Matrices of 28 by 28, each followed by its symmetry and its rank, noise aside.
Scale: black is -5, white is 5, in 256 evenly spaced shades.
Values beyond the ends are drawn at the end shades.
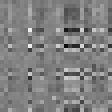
no symmetry, rank one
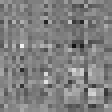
no symmetry, rank three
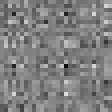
no symmetry, rank three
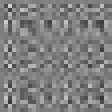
no symmetry, rank two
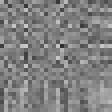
no symmetry, rank three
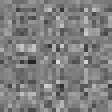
no symmetry, rank three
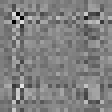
no symmetry, rank two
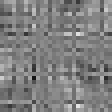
antisymmetric, rank two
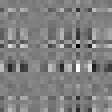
no symmetry, rank one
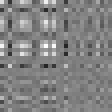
symmetric, rank one
